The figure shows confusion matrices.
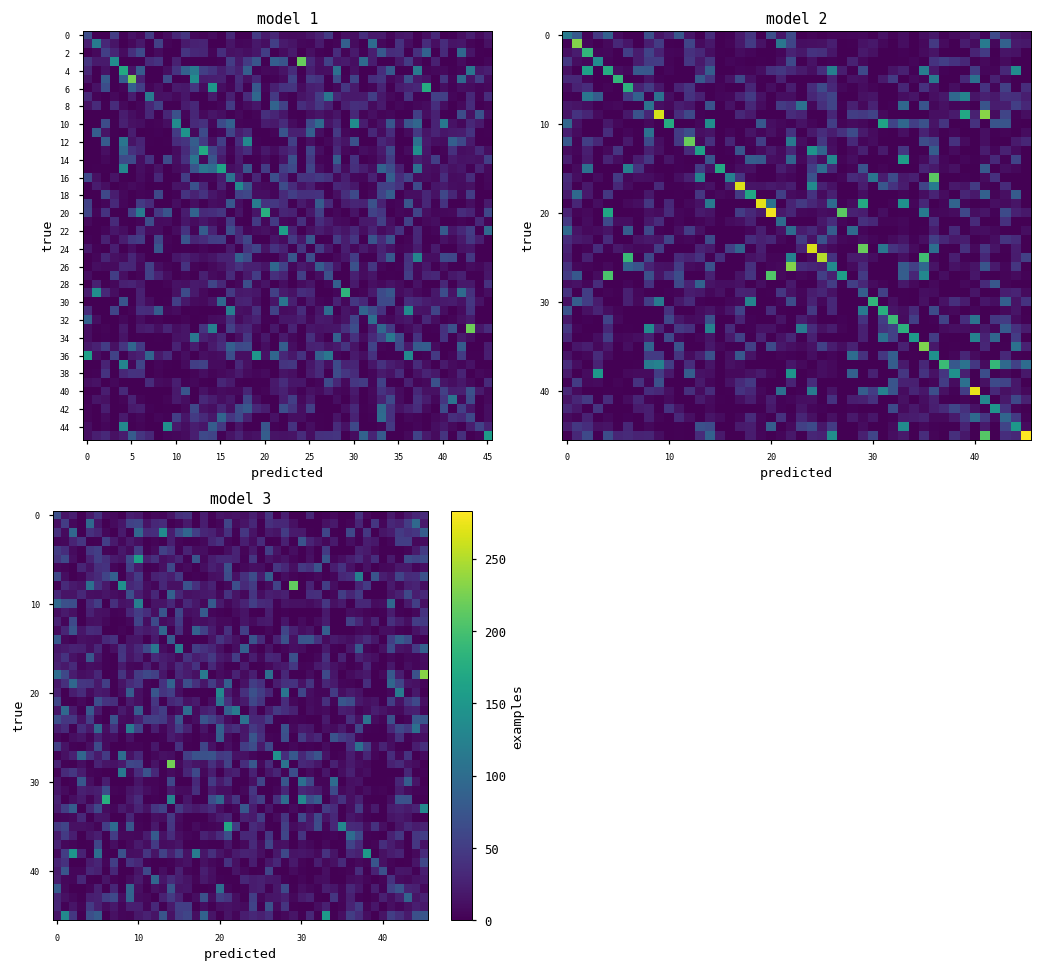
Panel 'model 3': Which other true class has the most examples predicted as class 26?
18
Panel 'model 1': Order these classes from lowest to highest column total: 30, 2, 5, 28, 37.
2, 5, 28, 30, 37
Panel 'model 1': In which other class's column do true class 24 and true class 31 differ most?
36
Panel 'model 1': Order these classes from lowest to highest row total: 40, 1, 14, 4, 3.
40, 1, 14, 3, 4
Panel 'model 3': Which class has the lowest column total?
40
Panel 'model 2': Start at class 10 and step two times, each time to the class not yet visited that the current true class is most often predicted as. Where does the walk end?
29
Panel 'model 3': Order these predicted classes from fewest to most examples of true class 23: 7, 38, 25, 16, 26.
16, 25, 26, 7, 38
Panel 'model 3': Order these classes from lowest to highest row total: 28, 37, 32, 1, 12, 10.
37, 12, 1, 28, 10, 32
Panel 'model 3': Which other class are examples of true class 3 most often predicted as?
30
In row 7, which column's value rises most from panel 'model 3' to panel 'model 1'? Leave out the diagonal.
27
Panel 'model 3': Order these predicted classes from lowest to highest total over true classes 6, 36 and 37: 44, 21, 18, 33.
33, 18, 44, 21
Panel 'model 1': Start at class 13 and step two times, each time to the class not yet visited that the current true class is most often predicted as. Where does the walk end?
4
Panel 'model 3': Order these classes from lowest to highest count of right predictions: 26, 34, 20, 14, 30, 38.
34, 26, 14, 30, 20, 38
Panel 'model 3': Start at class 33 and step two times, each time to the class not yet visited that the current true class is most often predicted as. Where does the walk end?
1
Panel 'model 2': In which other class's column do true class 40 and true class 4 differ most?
2
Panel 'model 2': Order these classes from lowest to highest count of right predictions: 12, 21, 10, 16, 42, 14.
14, 21, 16, 42, 10, 12
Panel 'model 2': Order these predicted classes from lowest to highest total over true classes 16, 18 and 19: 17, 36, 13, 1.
17, 1, 13, 36
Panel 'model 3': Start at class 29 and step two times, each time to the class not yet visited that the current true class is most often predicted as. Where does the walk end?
4
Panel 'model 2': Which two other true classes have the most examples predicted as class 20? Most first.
27, 19
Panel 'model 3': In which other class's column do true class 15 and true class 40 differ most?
12
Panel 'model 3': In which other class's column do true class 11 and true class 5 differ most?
10
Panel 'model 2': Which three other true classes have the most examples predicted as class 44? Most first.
4, 35, 18
